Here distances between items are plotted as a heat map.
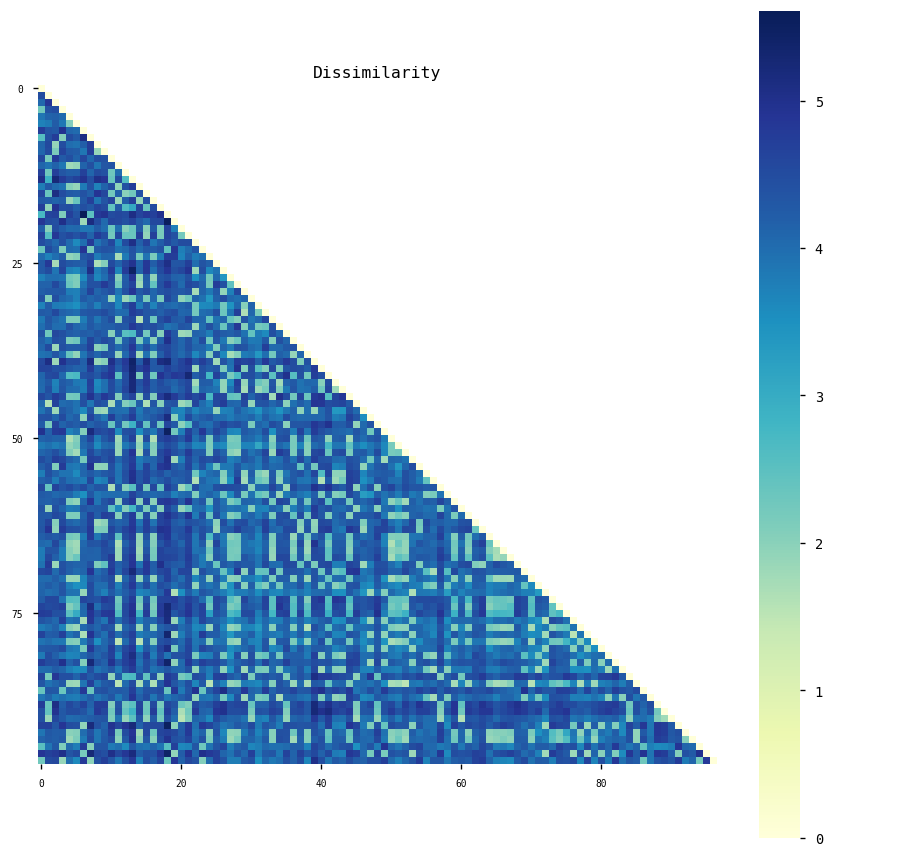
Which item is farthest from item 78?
18
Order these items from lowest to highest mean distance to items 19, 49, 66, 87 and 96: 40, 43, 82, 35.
82, 43, 40, 35
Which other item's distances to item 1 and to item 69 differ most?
45
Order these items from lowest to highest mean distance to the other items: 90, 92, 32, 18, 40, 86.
92, 90, 32, 40, 86, 18
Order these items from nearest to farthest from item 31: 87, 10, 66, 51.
87, 51, 66, 10
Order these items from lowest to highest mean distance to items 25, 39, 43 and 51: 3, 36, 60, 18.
36, 60, 3, 18
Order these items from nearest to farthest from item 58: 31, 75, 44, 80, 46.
31, 46, 80, 75, 44
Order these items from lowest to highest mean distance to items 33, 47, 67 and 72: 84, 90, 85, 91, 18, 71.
85, 91, 71, 90, 84, 18
